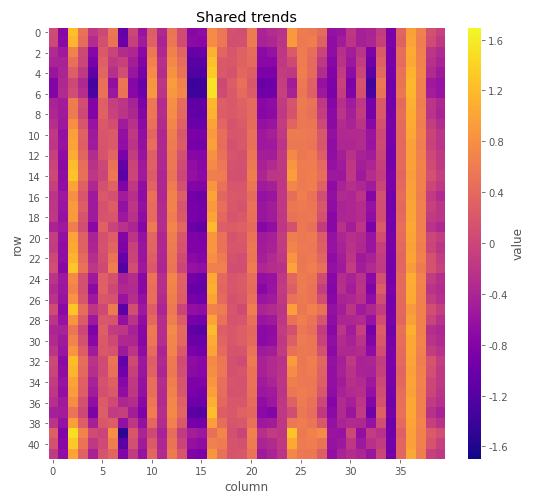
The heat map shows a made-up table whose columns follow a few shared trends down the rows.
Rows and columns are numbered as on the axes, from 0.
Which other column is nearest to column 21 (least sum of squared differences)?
22
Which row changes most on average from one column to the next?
5
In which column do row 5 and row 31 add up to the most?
16
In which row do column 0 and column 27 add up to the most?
39
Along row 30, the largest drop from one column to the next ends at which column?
14
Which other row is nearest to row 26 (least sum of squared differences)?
18
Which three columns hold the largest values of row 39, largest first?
2, 24, 36
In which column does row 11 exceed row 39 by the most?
7
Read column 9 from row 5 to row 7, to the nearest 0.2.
-1 -1 -0.8
